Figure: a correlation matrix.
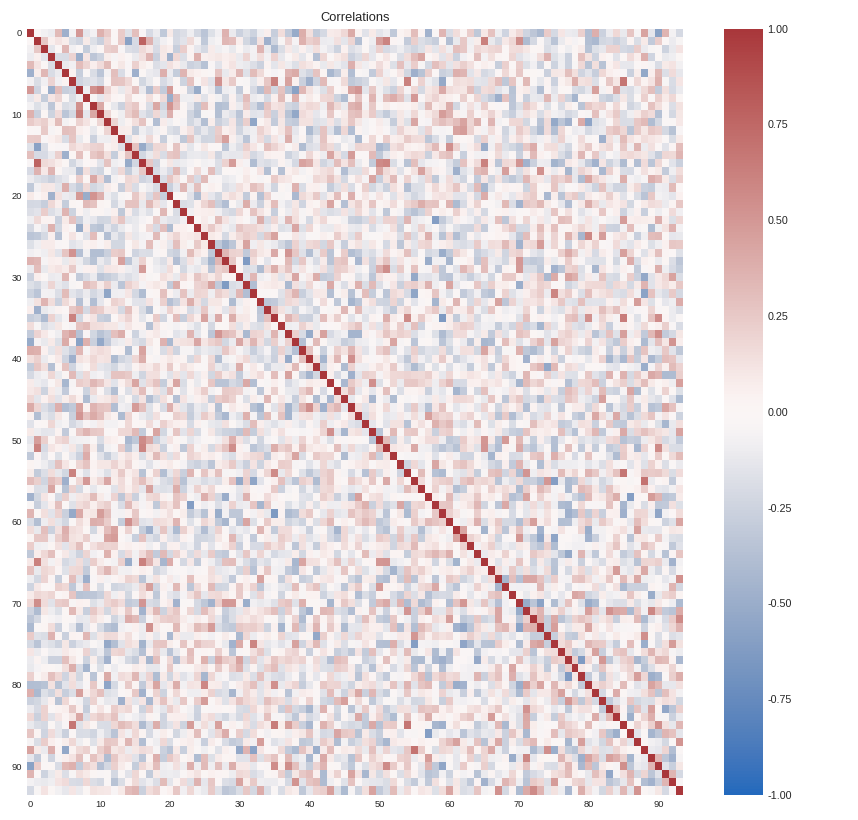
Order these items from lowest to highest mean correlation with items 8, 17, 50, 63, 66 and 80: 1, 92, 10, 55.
92, 10, 1, 55
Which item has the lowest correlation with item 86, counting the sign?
57
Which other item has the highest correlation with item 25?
80
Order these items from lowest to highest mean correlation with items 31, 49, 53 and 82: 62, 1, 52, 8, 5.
1, 5, 62, 52, 8
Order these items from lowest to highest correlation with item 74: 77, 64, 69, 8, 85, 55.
77, 69, 85, 64, 8, 55
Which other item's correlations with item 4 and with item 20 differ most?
8
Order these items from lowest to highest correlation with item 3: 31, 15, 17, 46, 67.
46, 15, 67, 31, 17
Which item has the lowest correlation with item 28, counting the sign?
31
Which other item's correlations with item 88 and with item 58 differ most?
32
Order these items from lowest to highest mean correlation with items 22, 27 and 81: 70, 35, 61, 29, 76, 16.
16, 29, 70, 35, 61, 76
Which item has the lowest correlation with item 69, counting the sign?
89
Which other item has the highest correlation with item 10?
7
